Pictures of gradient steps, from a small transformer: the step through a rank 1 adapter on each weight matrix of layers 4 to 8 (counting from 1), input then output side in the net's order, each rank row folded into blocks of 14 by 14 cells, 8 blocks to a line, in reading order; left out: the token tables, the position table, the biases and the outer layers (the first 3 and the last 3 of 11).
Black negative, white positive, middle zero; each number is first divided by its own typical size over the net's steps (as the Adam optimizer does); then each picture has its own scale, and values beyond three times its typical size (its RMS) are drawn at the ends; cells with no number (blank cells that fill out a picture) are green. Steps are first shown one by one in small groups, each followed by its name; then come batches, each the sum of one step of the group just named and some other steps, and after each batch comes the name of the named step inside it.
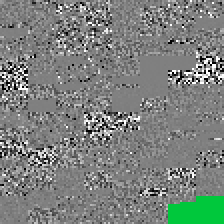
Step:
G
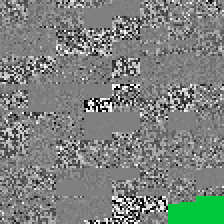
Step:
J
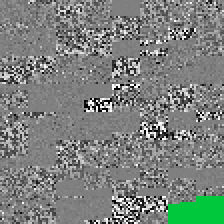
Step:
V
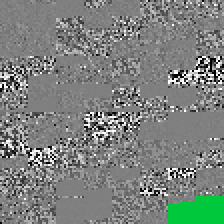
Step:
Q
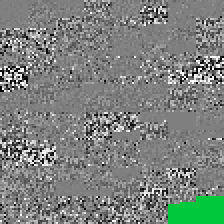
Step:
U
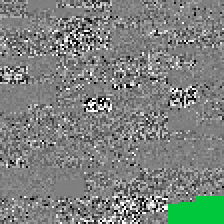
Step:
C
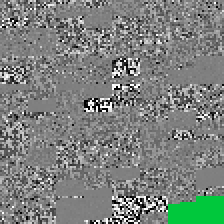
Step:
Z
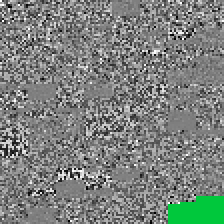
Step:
J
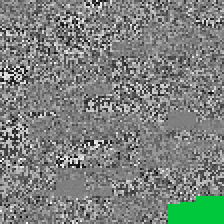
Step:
Z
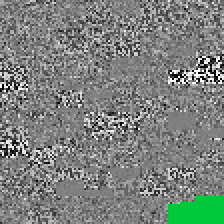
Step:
Q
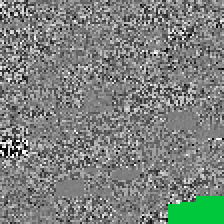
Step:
U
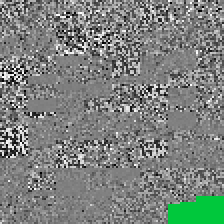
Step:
J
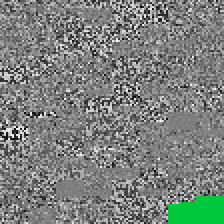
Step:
J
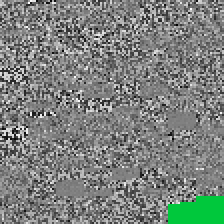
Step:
J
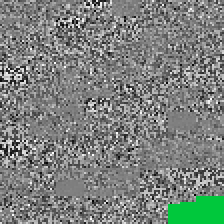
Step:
C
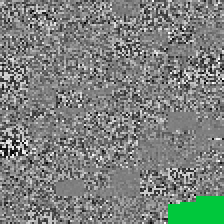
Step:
Q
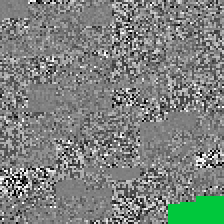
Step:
Z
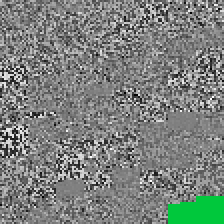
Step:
Q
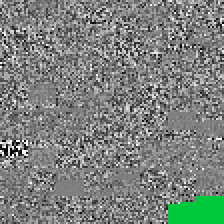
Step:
V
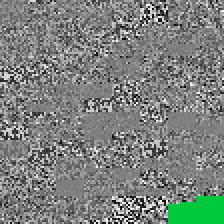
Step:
J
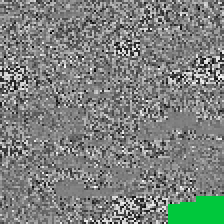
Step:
C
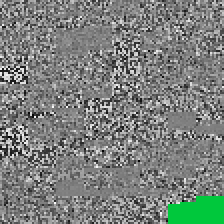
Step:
Z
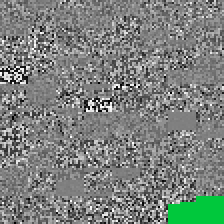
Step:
J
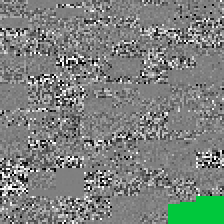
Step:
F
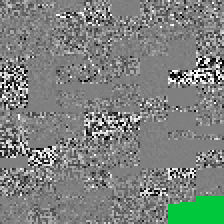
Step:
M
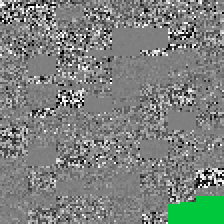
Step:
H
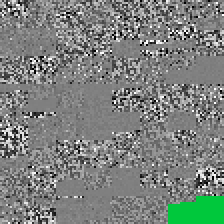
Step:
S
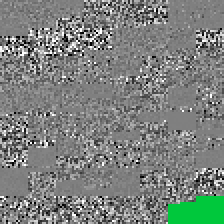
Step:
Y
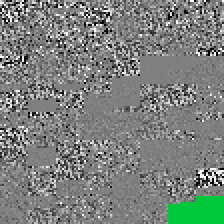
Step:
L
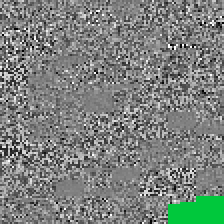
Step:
M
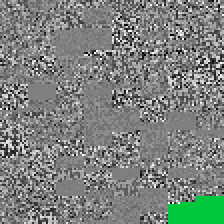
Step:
S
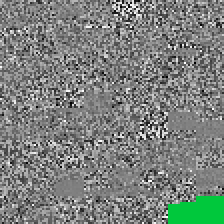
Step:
F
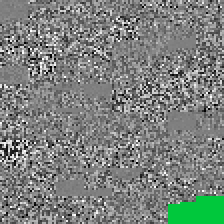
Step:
Y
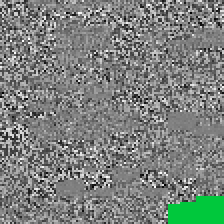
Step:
S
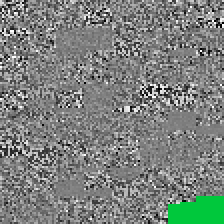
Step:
L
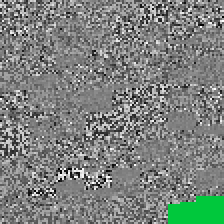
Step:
S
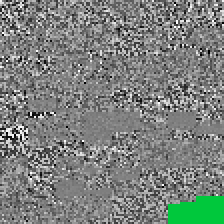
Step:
L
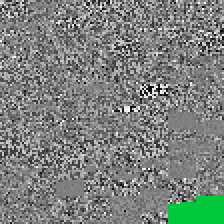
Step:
F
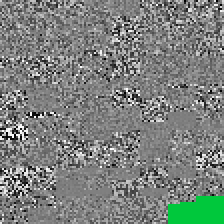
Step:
L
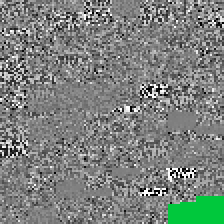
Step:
M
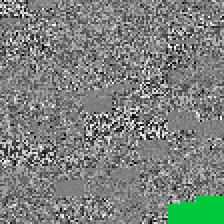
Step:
S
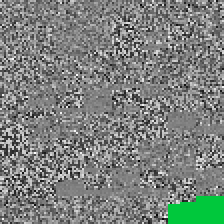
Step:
S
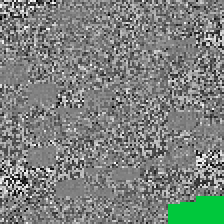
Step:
H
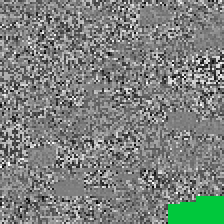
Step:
F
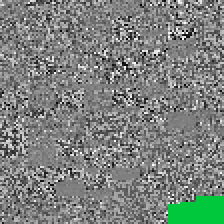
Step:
H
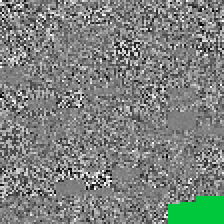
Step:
Y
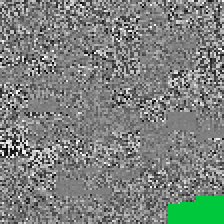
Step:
L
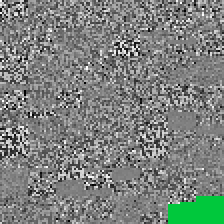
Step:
L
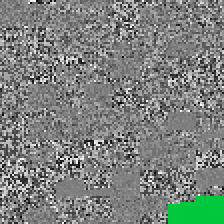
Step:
F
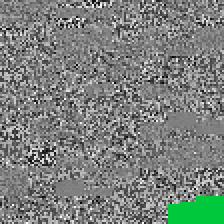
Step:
F
